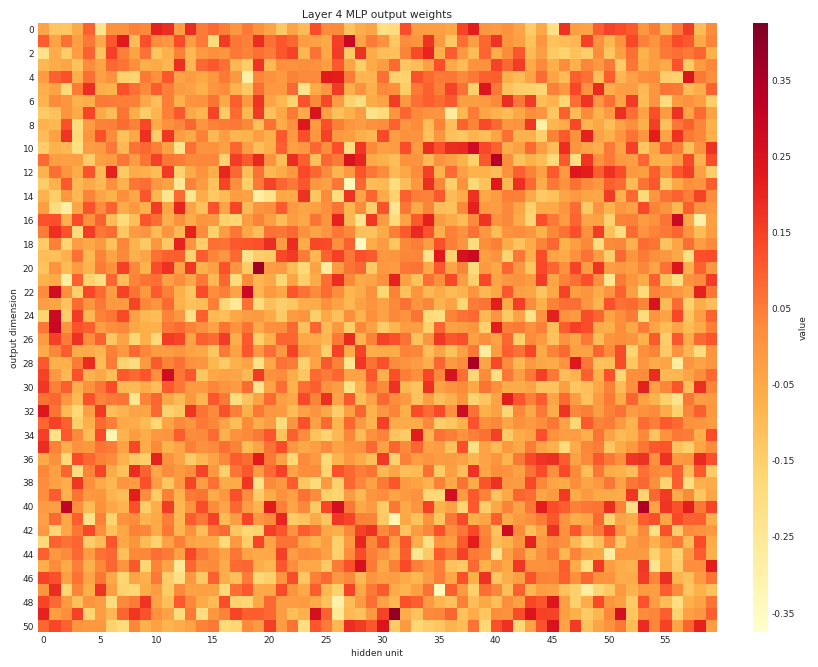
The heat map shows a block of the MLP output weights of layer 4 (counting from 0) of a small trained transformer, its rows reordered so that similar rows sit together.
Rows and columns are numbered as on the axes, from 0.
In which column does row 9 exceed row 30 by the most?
48
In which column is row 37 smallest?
3
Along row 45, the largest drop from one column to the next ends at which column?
54
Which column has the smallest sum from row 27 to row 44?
7
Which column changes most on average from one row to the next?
19
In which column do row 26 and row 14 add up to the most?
27
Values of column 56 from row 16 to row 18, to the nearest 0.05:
0.3 0.1 -0.05
